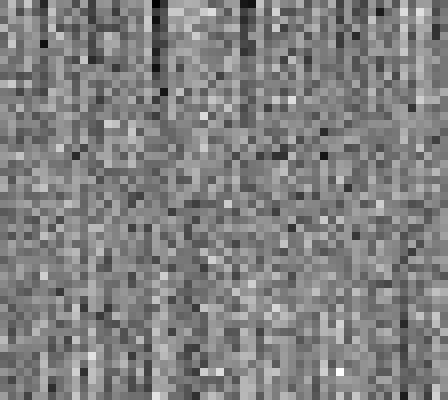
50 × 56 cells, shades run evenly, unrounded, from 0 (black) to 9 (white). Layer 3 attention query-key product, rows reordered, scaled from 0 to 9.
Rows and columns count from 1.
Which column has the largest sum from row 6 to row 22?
53
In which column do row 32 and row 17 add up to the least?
41
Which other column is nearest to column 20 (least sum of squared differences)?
31
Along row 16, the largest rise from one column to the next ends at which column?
14
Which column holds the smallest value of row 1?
20
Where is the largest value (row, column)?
47, 43
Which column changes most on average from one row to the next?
35
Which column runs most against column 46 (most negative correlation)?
33
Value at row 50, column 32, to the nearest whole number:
6
